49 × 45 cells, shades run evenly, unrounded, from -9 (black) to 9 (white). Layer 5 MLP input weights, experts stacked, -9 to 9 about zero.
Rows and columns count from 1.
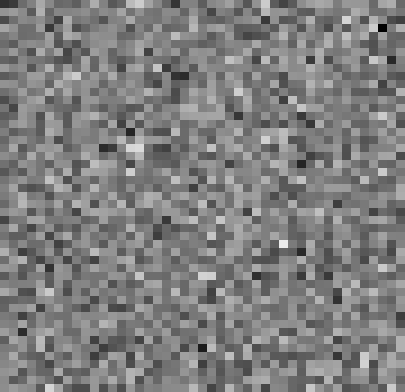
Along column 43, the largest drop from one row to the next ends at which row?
4
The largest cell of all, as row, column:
31, 32
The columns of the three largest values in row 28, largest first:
25, 22, 38
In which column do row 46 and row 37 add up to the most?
41
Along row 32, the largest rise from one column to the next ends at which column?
35
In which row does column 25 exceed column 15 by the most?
17
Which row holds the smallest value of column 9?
27
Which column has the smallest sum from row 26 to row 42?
37
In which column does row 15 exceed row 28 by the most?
19
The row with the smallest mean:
33
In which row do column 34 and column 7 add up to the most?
23
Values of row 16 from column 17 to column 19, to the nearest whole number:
1 0 -1
